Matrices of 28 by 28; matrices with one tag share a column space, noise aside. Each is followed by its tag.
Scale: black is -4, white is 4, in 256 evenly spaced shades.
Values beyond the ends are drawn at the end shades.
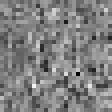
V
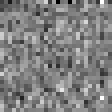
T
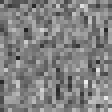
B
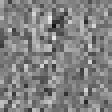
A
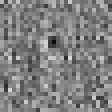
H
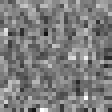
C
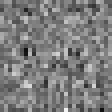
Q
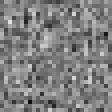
A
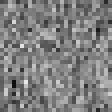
B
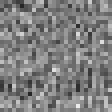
T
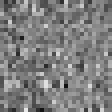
Q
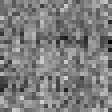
H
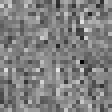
B
